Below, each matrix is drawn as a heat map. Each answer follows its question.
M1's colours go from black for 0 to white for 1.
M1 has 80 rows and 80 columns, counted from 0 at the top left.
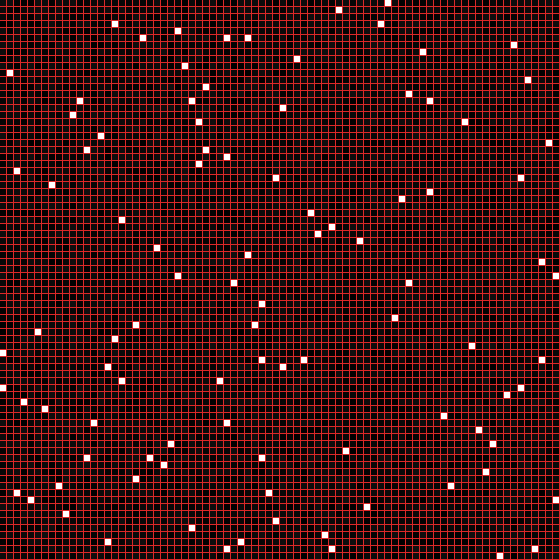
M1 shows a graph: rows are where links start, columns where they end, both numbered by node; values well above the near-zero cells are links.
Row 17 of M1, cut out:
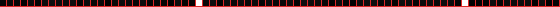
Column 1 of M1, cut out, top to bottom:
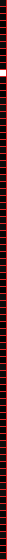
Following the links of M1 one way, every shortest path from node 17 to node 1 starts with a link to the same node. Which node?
node 28
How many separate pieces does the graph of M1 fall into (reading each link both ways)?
10
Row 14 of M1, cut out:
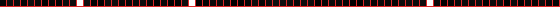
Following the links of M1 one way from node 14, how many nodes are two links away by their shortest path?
2
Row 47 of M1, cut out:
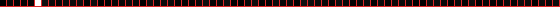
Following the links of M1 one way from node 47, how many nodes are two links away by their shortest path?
3
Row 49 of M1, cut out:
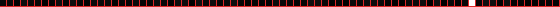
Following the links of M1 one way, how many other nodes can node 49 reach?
5
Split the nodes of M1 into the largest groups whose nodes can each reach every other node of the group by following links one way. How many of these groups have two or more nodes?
10
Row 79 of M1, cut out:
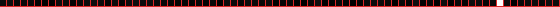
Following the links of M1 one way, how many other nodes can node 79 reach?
5
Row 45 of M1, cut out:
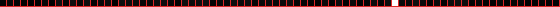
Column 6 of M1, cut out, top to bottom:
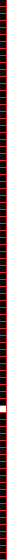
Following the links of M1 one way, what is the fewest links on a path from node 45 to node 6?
6
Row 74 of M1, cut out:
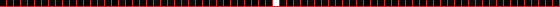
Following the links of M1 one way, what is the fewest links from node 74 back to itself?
3
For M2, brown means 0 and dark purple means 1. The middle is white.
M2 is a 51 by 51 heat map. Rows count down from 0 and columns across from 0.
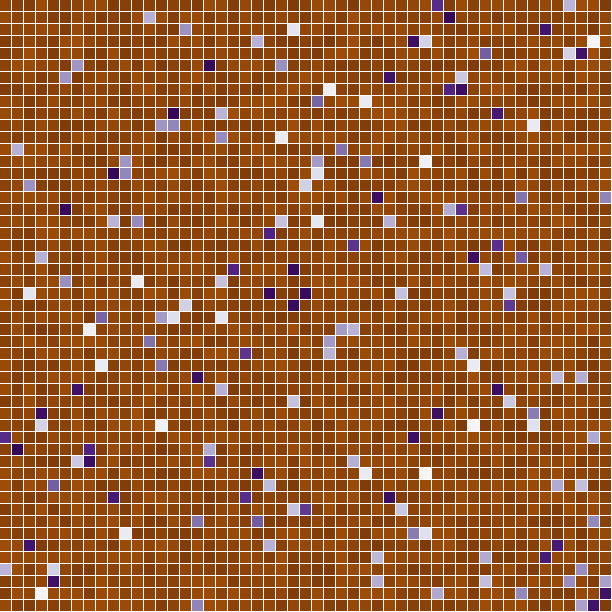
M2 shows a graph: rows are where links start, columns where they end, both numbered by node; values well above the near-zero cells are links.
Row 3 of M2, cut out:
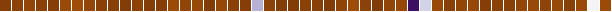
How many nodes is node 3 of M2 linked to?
4
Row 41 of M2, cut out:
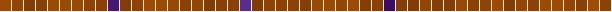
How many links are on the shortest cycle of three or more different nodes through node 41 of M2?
4
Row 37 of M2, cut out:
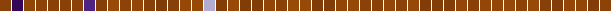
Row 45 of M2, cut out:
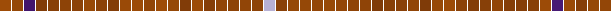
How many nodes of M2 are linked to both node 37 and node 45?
0
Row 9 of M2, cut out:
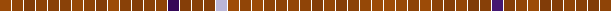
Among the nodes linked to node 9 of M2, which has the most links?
node 18
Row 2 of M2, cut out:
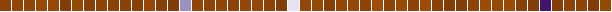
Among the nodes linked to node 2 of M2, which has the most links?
node 24
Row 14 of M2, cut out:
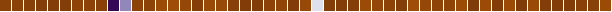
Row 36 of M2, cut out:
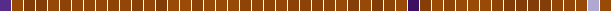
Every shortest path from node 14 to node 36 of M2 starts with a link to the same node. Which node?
node 10
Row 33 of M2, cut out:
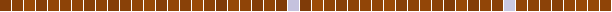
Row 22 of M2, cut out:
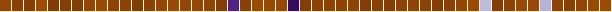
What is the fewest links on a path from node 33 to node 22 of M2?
2
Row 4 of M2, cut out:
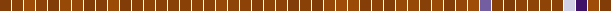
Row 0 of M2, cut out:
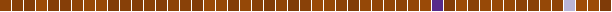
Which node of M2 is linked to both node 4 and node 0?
node 47
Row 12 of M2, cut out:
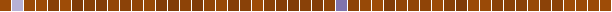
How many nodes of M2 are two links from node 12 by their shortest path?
2
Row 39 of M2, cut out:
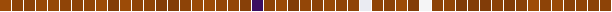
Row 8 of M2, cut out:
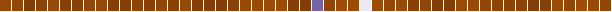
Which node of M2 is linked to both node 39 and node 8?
node 30
